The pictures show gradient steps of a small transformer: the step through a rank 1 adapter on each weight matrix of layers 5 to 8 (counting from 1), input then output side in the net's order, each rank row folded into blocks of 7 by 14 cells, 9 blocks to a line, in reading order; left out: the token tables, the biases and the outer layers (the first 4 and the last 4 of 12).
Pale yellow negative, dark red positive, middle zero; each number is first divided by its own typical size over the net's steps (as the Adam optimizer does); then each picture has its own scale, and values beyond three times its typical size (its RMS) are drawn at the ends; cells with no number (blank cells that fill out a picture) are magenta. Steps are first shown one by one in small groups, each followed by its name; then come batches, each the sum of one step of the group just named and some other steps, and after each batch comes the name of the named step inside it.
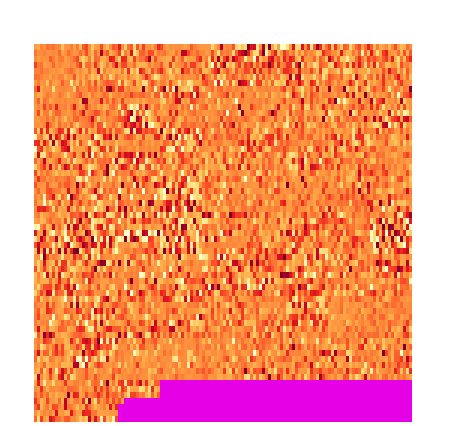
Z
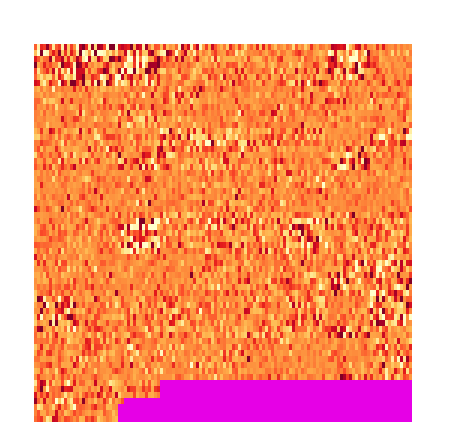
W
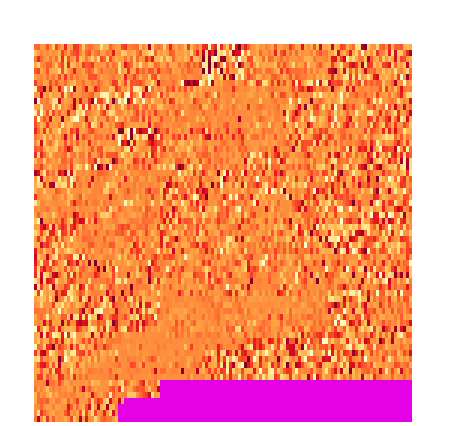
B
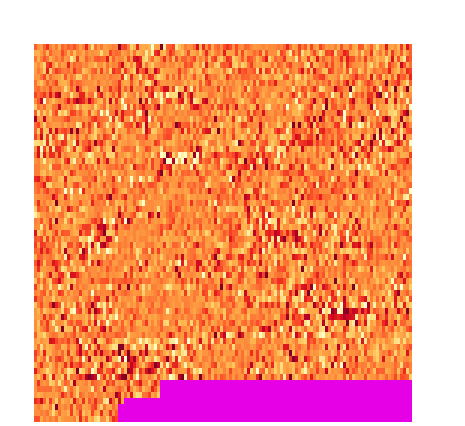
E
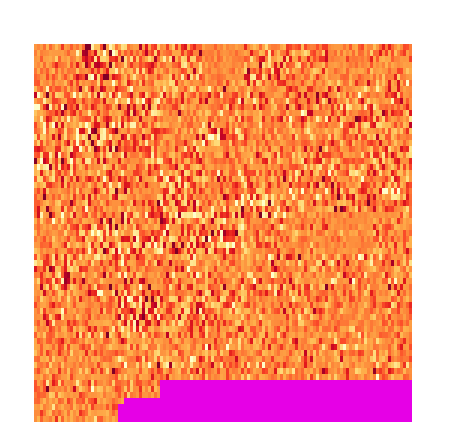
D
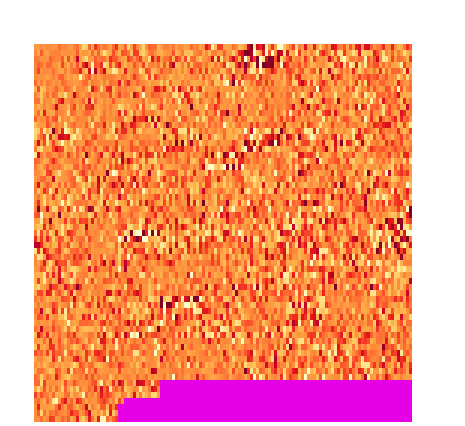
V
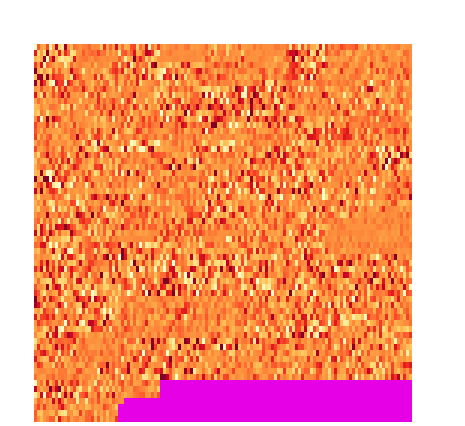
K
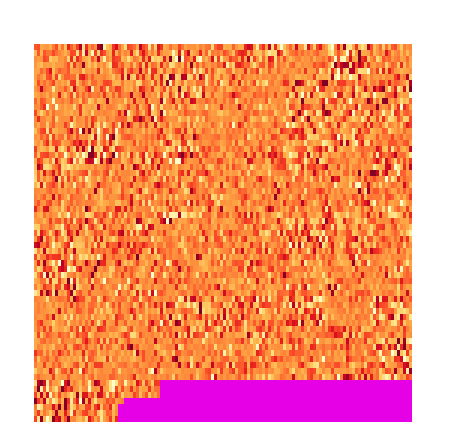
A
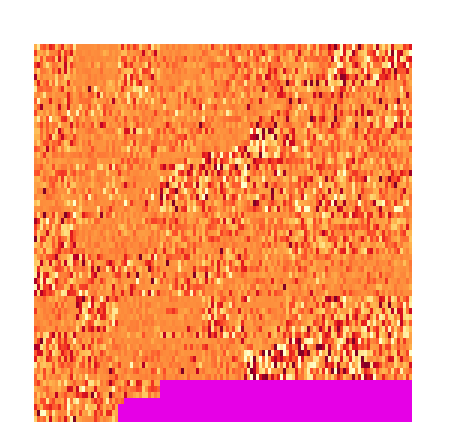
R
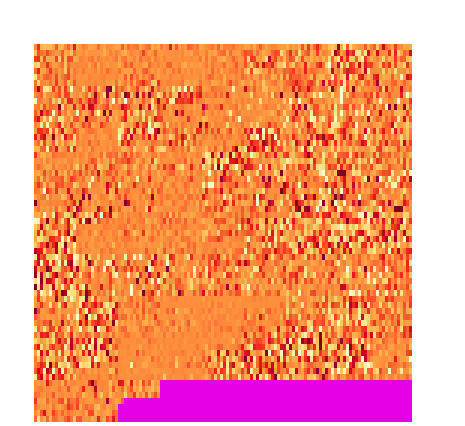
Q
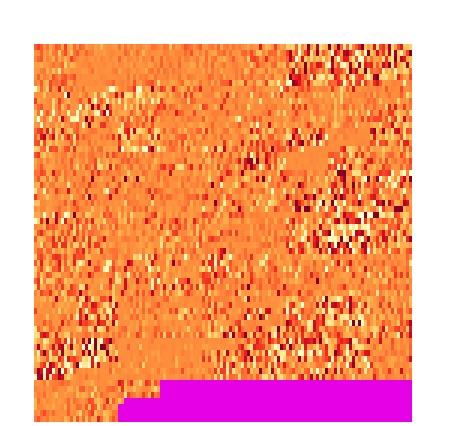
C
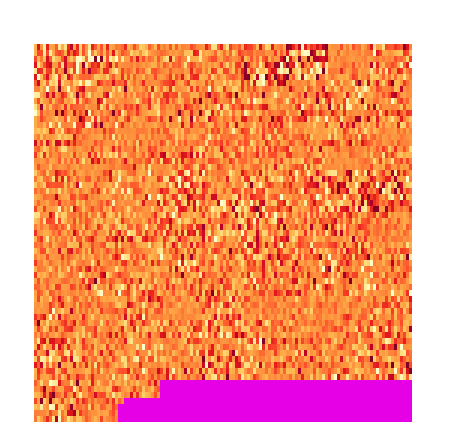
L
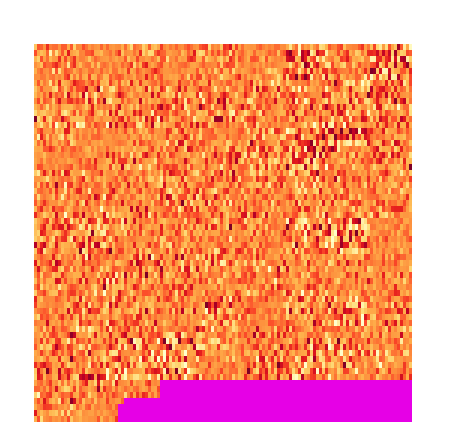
C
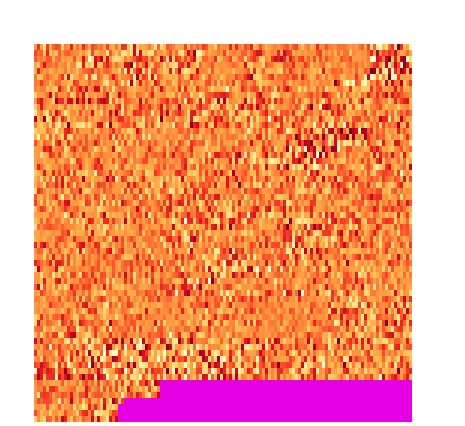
L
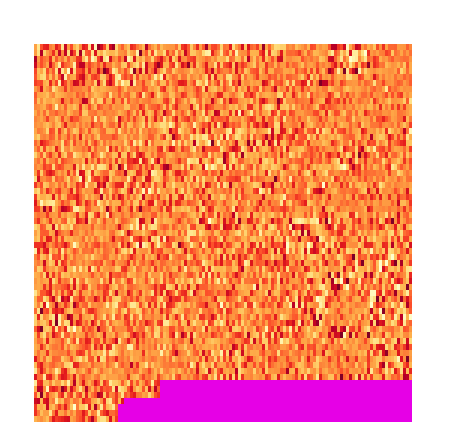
W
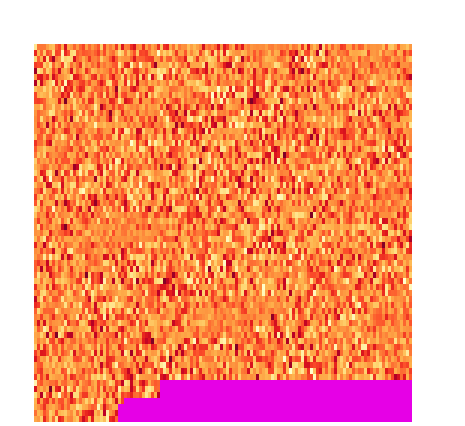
K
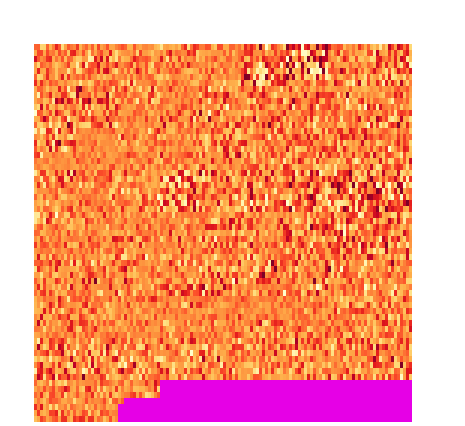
L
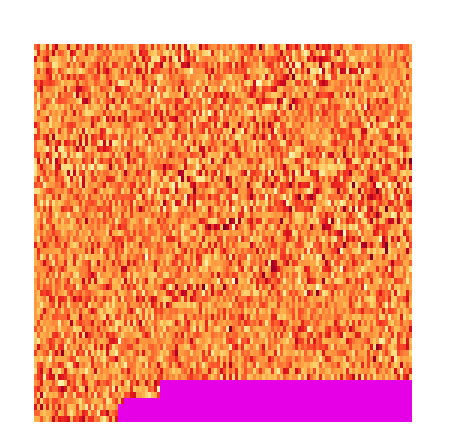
A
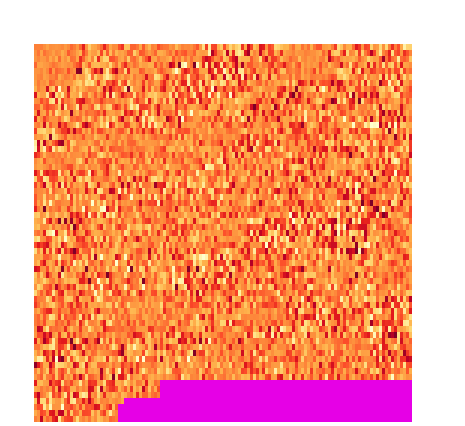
Z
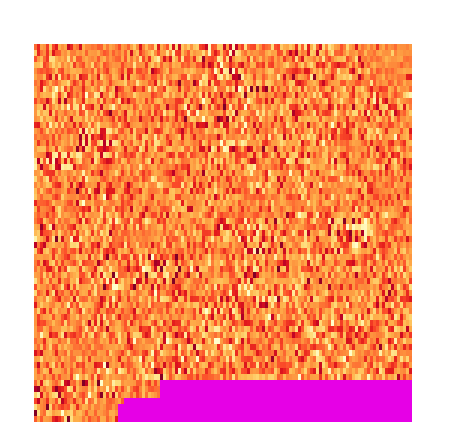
A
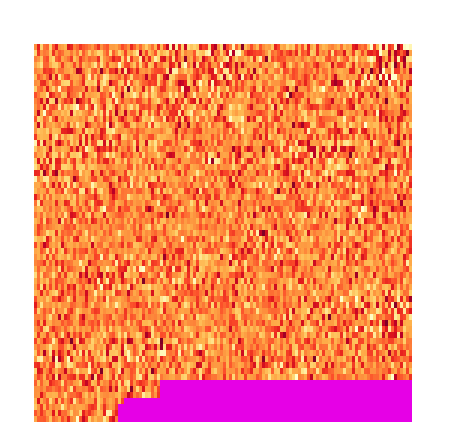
C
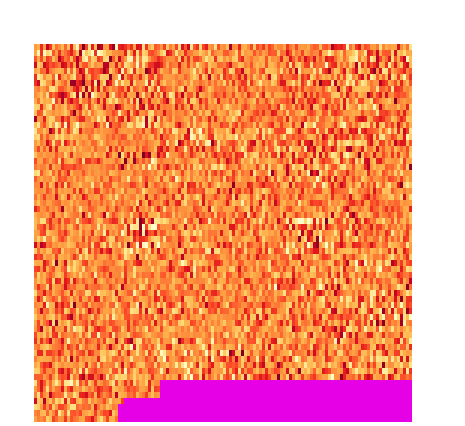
W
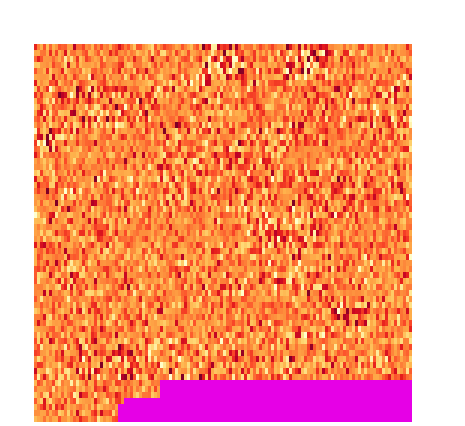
E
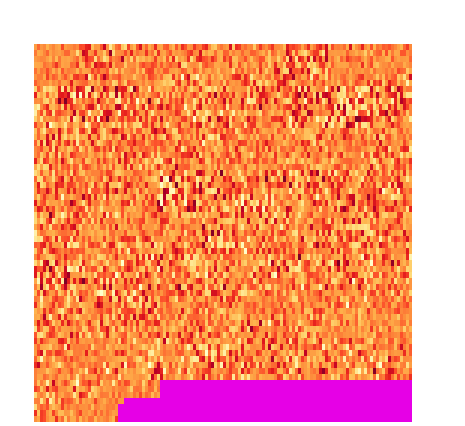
D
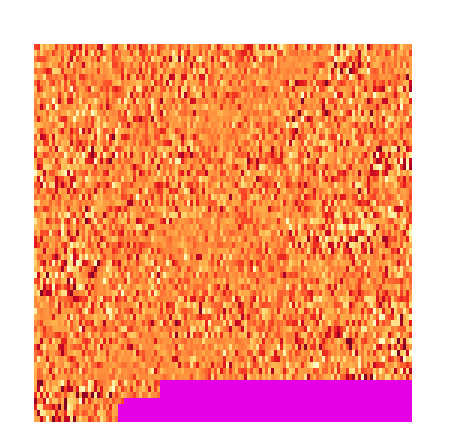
A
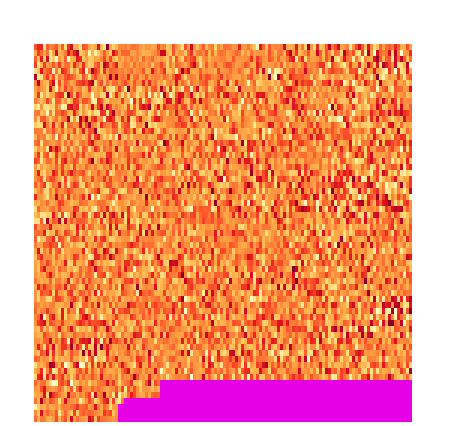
C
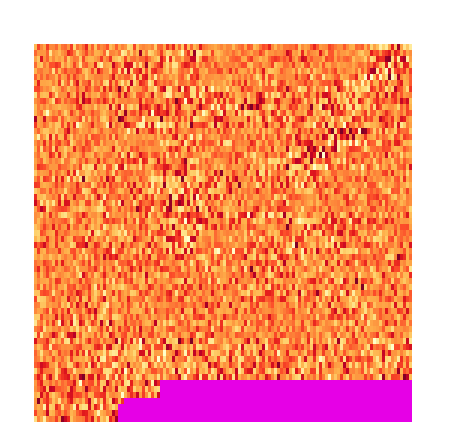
Z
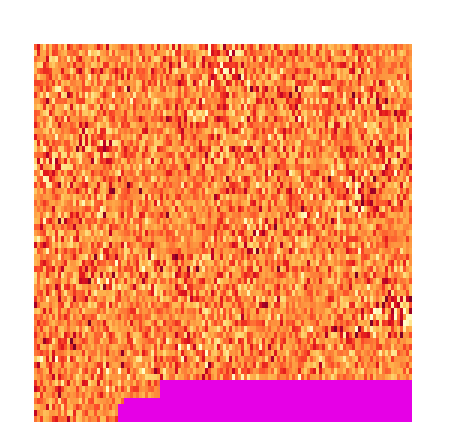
A
